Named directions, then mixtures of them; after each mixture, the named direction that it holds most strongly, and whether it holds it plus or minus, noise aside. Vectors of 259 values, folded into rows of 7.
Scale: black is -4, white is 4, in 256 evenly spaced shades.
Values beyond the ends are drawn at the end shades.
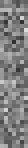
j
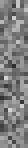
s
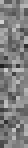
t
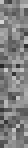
t, plus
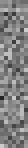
j, plus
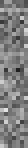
j, plus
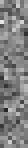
s, plus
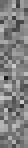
s, minus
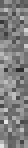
j, plus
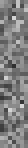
s, plus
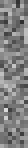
j, plus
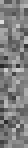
t, plus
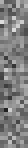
s, plus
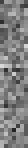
t, minus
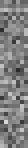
j, plus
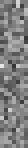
s, plus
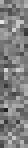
t, plus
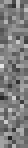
s, plus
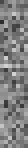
t, minus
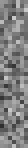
s, plus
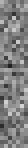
s, plus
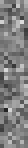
s, plus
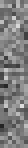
s, plus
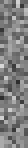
s, plus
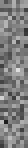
j, minus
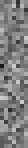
s, minus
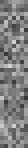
j, minus
